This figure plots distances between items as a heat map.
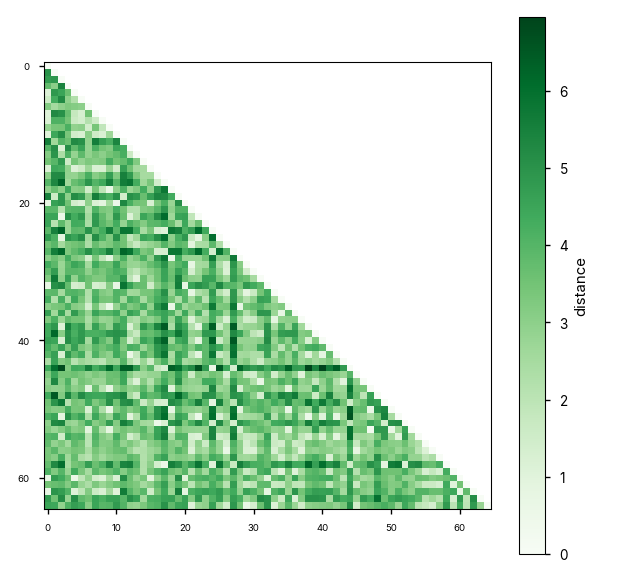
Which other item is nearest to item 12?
42
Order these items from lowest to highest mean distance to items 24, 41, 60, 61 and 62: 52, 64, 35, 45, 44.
45, 52, 35, 64, 44
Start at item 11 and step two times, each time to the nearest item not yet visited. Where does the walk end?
1
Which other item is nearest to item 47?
53
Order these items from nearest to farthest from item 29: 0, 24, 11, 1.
11, 1, 0, 24
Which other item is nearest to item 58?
17
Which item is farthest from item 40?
44
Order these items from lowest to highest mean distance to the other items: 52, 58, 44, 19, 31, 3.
31, 3, 52, 58, 19, 44
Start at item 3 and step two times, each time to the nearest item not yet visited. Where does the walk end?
49
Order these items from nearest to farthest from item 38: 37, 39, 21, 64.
21, 37, 64, 39
